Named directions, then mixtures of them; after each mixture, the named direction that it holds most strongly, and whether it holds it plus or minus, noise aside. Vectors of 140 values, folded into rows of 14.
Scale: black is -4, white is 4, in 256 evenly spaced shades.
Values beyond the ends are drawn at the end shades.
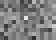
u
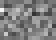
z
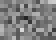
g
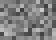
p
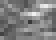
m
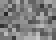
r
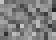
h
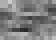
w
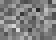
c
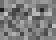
z, minus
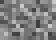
h, minus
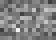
c, plus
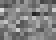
z, plus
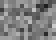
z, minus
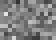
r, minus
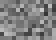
p, plus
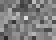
u, plus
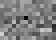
u, minus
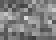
u, plus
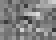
g, plus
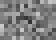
g, plus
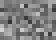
g, plus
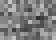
r, minus
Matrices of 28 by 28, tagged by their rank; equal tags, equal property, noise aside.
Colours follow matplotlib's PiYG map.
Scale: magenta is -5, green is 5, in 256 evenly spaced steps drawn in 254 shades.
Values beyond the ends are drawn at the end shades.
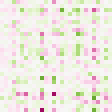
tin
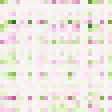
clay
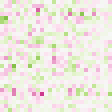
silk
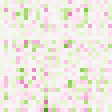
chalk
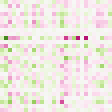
clay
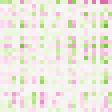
clay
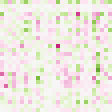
chalk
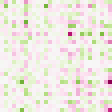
tin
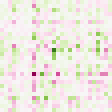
tin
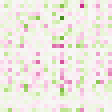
chalk
